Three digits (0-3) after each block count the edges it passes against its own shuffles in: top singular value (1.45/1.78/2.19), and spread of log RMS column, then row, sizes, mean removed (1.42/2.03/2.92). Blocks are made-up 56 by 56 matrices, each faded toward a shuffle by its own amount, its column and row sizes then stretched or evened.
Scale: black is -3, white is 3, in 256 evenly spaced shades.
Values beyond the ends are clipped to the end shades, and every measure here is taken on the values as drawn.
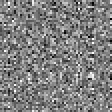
2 2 0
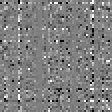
2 3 2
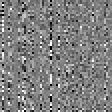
2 3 0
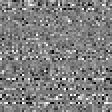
2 0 3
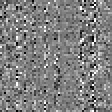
2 3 0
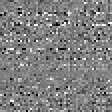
1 1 3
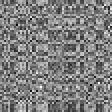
3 1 0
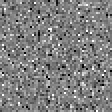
0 1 0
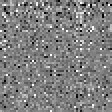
2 1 2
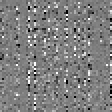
2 3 1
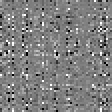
2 3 2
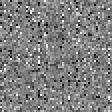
0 2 0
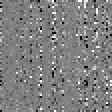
0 3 1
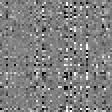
3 3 2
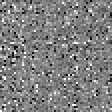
0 2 0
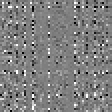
2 3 2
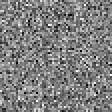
1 0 0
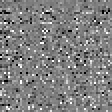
1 1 2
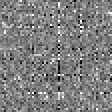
2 2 2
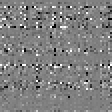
1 2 3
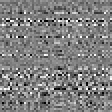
3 1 3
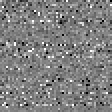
0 0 2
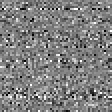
1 0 3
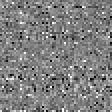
1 1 2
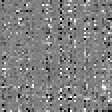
0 3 2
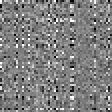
3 3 2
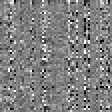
2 3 1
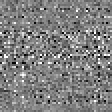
1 1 3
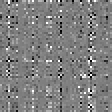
3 3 2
